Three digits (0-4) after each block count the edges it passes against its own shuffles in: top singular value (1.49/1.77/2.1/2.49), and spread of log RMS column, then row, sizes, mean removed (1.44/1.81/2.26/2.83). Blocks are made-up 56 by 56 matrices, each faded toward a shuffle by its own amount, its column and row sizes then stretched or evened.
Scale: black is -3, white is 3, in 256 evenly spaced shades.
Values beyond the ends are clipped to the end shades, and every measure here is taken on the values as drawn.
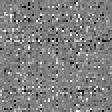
0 3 3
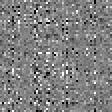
2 4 2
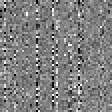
3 4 0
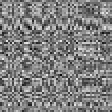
4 1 4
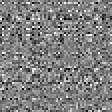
3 1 4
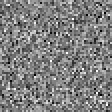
0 1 1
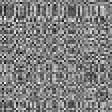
4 3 1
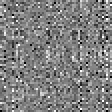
3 3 0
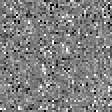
1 2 2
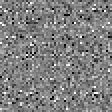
1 1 2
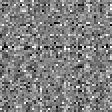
2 0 3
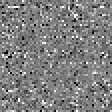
0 2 3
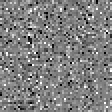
0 3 0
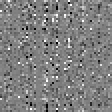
1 4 0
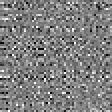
3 0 4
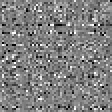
3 2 3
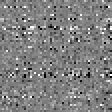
0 3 4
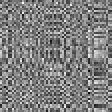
4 4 0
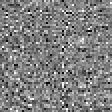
2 2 1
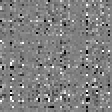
1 4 3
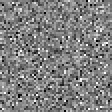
1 1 0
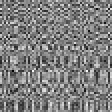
4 2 3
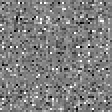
0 1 3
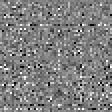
0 2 4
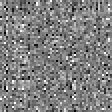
2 3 0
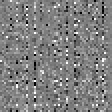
2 4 0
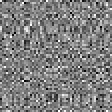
4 1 2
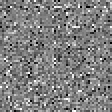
1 2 1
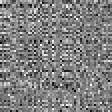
4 3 2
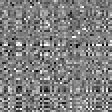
4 1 4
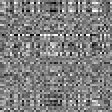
4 0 4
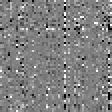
3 4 1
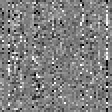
1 4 0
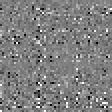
1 2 3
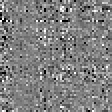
0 4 3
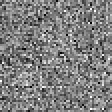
1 0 0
